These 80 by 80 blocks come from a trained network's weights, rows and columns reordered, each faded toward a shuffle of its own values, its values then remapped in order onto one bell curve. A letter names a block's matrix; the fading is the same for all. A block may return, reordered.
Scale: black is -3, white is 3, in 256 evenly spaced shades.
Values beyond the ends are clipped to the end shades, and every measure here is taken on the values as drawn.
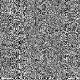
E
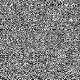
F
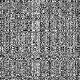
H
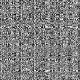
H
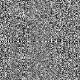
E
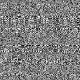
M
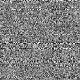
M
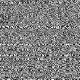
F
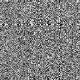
E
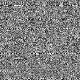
M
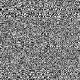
M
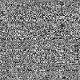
F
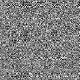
F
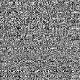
F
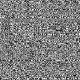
F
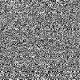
M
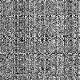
H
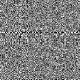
E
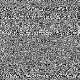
F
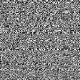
F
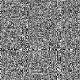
E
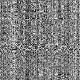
H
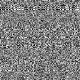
F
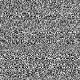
M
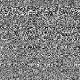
F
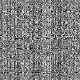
H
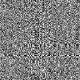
E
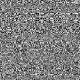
F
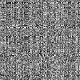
H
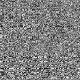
F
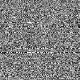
F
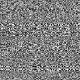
F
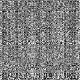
H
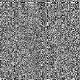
E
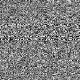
M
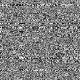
F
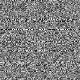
F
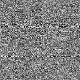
M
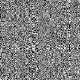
E
